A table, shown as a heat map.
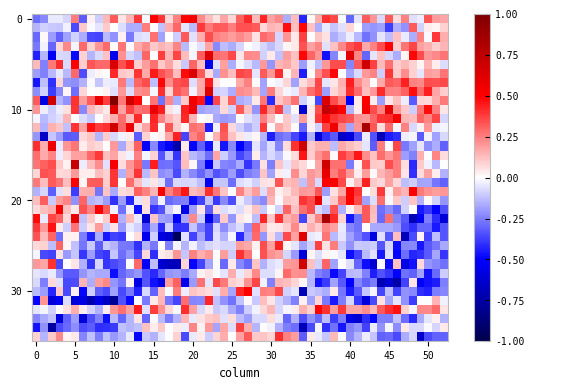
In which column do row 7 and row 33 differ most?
40
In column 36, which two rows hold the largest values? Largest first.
20, 32
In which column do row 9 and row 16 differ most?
1
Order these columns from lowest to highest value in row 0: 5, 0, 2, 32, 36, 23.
0, 32, 2, 23, 36, 5
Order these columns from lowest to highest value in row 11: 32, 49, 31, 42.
31, 32, 42, 49
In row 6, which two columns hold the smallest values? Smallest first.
34, 6
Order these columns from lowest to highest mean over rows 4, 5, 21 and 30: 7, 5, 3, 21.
5, 7, 21, 3
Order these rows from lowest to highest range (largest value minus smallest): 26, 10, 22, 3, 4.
3, 26, 4, 10, 22
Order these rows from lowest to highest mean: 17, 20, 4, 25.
25, 20, 17, 4
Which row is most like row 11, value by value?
32
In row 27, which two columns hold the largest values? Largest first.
34, 2
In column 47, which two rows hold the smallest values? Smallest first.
24, 27
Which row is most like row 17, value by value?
16
